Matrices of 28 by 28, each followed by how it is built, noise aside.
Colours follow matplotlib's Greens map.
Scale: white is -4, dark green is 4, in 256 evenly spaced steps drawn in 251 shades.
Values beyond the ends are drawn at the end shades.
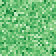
banded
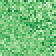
upper triangular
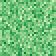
repeating rows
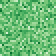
repeating rows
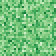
repeating rows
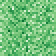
repeating rows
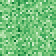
repeating rows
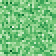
repeating rows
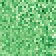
upper triangular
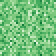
repeating rows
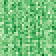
blocks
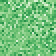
upper triangular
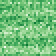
blocks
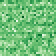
blocks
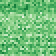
blocks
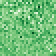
upper triangular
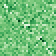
banded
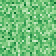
repeating rows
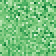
upper triangular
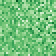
upper triangular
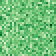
repeating rows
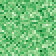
repeating rows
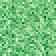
repeating rows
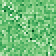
banded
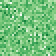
banded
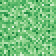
repeating rows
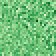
upper triangular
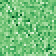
banded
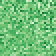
upper triangular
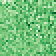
upper triangular
